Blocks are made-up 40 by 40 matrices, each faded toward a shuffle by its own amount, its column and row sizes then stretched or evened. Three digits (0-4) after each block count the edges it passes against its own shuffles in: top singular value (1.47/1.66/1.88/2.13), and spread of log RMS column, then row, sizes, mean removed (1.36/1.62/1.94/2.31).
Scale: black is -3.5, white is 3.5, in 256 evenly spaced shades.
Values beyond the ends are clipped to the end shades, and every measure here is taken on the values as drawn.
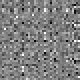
4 4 1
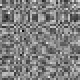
4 0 3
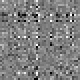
4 3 3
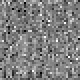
2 1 1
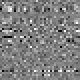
4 1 4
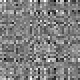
4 3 4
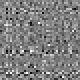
4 1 4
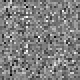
0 1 0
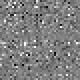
0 1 3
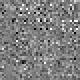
2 2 2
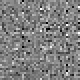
1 3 1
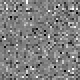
2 1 0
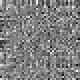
3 3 1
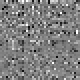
3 1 3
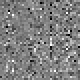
0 3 1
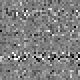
2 1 4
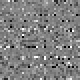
1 1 4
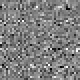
2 0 3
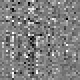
3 4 2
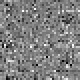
1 2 2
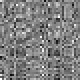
4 4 1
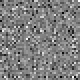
1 0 1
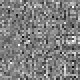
2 2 0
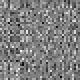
4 3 1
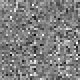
1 3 0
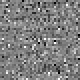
1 2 0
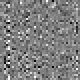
3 4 0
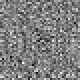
2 0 0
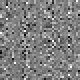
3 4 0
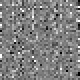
2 4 0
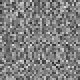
4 0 2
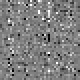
1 3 2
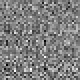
3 2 3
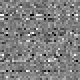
3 0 4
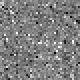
0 0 1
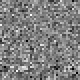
0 1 1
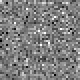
1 2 2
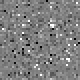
1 0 0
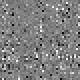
0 3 1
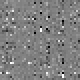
0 4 2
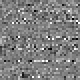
1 0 4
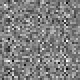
3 3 1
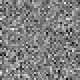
0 2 0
